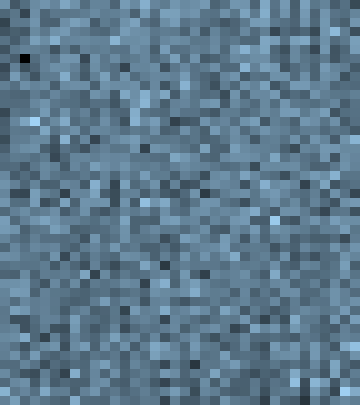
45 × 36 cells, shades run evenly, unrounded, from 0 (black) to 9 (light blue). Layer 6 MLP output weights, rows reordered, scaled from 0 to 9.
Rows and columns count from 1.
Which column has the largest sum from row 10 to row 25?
4
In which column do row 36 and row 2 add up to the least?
3
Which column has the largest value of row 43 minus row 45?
30
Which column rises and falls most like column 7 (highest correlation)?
33
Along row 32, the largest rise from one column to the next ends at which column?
16
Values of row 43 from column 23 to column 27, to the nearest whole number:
6 4 4 5 4
